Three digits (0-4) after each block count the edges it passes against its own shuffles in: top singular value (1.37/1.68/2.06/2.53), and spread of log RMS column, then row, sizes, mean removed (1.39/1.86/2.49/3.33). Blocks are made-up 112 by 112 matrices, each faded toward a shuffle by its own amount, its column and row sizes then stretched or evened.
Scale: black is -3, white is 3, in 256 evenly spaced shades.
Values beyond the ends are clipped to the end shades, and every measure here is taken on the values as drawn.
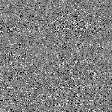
2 1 3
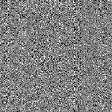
3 3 1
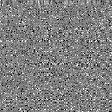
4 1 2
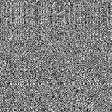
4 0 2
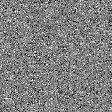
2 1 1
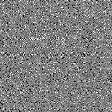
3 0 2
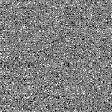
3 1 0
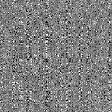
4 3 1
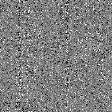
0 3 0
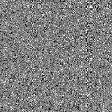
3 2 0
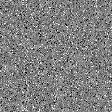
2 1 0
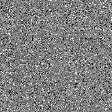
0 2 2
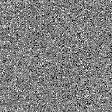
2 2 0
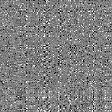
4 3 2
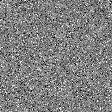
0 0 0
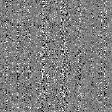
2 4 1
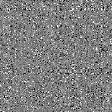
3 2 2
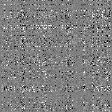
1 4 4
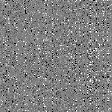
3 3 1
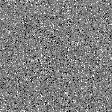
0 1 1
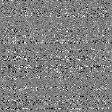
2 3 4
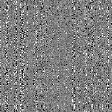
3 4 1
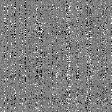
1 4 2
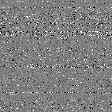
2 0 4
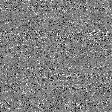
0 0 3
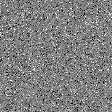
1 1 0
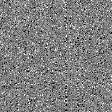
2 2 0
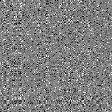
4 2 1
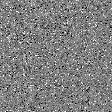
1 1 1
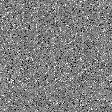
1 0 1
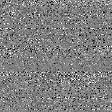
1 1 4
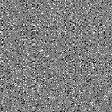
4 1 1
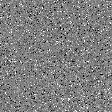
1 1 1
